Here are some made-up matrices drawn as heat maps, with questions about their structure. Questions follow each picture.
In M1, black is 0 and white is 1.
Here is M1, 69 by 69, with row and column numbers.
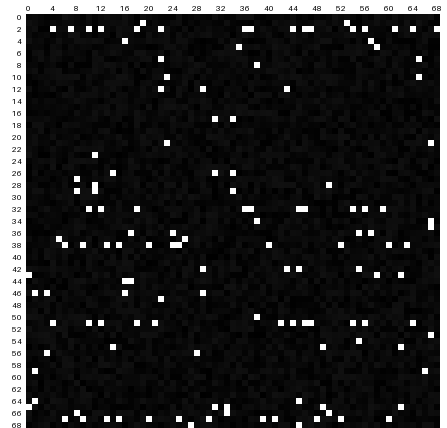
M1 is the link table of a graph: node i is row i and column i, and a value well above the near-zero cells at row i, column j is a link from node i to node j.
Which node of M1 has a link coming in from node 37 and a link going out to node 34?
node 26
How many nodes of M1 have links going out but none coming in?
3
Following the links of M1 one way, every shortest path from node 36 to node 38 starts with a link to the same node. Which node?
node 17
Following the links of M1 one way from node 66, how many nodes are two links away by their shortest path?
1
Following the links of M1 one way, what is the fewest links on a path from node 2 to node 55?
2
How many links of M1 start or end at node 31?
3
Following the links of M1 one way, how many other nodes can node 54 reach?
4
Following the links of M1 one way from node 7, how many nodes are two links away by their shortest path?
5
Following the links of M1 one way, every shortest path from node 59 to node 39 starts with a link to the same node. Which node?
node 1
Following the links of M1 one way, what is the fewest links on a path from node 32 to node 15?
5
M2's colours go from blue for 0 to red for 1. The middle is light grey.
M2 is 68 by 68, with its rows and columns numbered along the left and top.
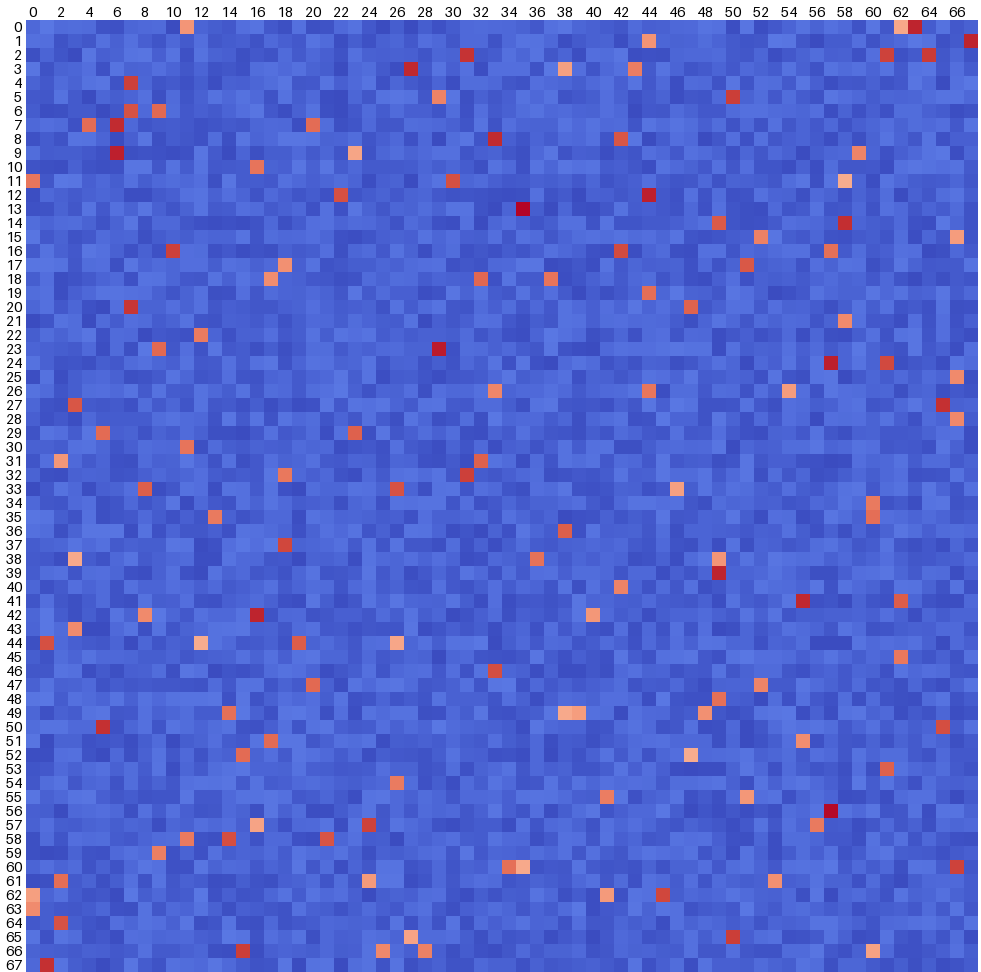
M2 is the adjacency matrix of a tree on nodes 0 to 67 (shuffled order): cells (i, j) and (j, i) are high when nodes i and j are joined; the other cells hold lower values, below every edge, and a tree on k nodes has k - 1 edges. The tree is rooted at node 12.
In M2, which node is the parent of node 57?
16
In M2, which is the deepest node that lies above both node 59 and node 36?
38
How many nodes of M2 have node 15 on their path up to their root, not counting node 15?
7
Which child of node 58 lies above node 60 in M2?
14
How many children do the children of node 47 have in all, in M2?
1
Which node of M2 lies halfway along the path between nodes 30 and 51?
62
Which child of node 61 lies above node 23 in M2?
2
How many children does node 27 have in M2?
1
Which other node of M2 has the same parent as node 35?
34
